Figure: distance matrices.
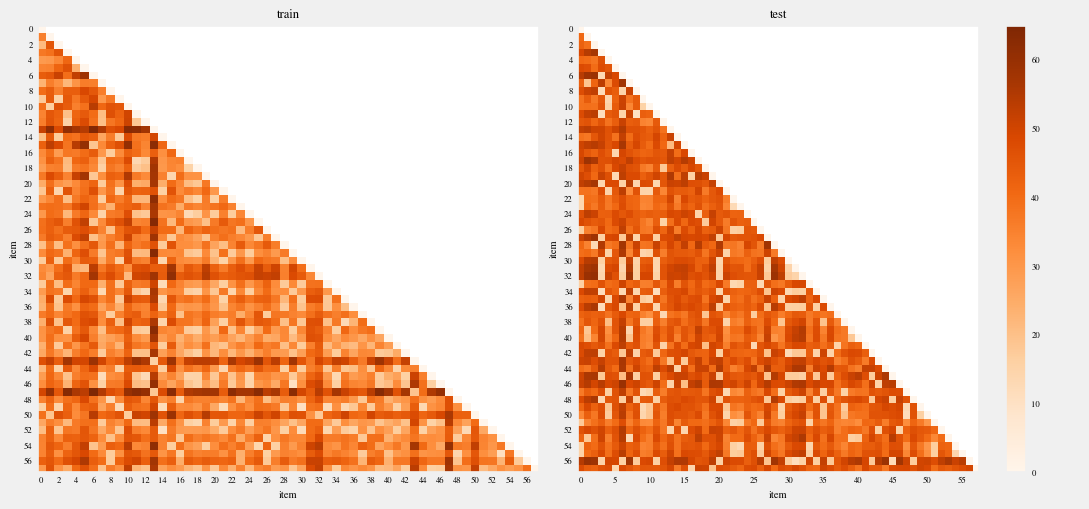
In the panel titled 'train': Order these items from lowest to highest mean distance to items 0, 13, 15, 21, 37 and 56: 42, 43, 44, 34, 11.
44, 42, 34, 43, 11
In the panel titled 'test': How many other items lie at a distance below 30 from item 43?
4
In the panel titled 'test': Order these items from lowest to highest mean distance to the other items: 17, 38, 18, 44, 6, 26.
38, 26, 18, 6, 44, 17
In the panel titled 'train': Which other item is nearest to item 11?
17
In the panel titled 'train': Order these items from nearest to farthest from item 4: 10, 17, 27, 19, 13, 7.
7, 10, 17, 27, 19, 13
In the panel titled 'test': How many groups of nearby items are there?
10
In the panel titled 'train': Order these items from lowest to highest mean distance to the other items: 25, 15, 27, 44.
44, 27, 25, 15
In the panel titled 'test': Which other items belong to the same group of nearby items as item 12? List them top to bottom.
18, 25, 37, 41
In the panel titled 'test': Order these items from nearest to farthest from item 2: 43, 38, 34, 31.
38, 43, 34, 31
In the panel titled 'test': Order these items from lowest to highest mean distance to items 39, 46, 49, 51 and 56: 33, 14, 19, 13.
33, 13, 14, 19
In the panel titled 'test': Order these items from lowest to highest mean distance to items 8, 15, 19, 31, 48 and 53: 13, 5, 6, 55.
6, 5, 13, 55
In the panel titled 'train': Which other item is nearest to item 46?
29
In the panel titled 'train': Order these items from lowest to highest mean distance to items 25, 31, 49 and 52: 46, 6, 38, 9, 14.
14, 9, 38, 46, 6
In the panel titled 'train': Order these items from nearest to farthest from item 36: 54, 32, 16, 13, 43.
16, 54, 32, 43, 13
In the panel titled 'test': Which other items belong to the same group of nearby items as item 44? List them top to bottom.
14
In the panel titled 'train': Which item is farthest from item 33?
13
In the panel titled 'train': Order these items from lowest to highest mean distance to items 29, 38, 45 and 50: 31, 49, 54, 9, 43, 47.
49, 9, 54, 31, 43, 47
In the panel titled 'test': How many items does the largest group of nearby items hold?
15
